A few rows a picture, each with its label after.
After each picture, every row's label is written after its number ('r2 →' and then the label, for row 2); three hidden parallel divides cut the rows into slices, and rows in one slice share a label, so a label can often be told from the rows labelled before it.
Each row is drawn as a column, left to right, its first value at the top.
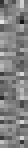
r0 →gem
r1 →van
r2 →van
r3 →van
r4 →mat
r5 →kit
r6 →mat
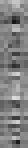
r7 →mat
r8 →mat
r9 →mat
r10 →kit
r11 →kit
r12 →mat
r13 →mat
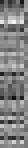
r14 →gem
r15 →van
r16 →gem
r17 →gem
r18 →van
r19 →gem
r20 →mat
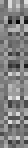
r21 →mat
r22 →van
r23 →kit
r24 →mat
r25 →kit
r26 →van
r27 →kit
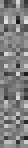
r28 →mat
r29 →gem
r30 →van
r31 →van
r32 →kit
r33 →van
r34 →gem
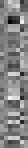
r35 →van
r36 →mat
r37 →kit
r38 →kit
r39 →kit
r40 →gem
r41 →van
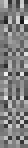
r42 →mat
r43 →kit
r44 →gem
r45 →mat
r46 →gem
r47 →kit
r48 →gem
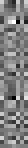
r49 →kit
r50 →van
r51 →gem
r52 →gem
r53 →kit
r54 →van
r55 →kit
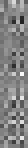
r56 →mat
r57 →van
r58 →mat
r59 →kit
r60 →van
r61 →kit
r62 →van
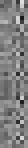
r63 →van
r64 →van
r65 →van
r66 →mat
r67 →gem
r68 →kit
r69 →van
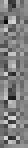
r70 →mat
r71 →kit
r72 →gem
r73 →gem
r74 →mat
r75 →van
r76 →mat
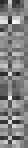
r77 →gem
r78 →gem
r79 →kit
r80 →gem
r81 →gem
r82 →van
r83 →mat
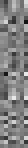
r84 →van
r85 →gem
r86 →mat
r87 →kit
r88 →mat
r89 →van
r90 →kit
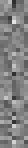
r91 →mat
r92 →mat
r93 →mat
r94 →gem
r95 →van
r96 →van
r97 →mat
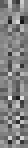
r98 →van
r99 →van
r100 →kit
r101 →van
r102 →gem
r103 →kit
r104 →mat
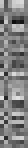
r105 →kit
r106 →gem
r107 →mat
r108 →kit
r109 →kit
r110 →kit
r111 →mat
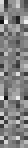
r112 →kit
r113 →gem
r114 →mat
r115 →mat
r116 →kit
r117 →van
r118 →gem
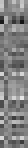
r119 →kit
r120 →van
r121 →mat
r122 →kit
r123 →mat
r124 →kit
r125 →mat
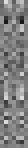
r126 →van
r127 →kit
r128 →mat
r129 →van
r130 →mat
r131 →kit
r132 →van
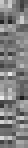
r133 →kit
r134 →mat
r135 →kit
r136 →mat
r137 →van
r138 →gem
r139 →van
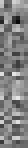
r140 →kit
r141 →van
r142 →van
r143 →kit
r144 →kit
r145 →mat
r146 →mat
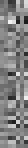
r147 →van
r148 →van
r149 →gem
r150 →gem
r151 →kit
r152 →van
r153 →kit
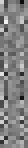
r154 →kit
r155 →gem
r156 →mat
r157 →mat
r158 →van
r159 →gem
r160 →mat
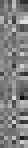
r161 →van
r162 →mat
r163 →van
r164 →kit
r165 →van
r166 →gem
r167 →gem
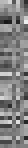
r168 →kit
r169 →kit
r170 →kit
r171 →van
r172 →kit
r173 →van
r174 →gem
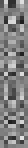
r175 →van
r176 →kit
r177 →gem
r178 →gem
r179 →mat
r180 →kit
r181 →van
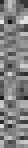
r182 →gem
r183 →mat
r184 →kit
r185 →mat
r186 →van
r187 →gem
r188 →gem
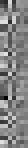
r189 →gem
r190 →gem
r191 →kit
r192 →gem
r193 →mat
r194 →mat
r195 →mat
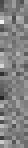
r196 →gem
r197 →van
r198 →van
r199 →mat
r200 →van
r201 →van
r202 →mat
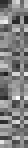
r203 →gem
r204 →gem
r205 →van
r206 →kit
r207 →kit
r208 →van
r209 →kit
